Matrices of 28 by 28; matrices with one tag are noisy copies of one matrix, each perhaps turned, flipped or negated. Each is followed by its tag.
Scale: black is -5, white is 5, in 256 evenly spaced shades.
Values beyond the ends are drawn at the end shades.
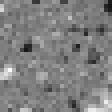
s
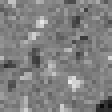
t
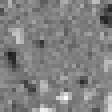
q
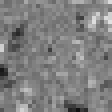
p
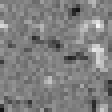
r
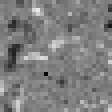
r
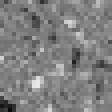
t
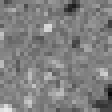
s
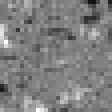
p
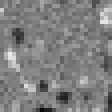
q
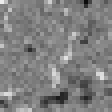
r
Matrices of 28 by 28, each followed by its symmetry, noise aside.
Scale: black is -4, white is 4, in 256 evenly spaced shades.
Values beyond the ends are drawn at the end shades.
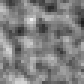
antisymmetric.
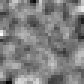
antisymmetric.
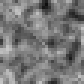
no symmetry.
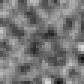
symmetric.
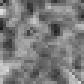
no symmetry.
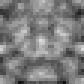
mirrored left to right.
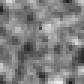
antisymmetric.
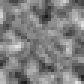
antisymmetric.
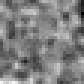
antisymmetric.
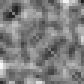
symmetric.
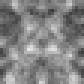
mirrored left to right.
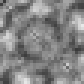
symmetric.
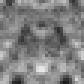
mirrored left to right.
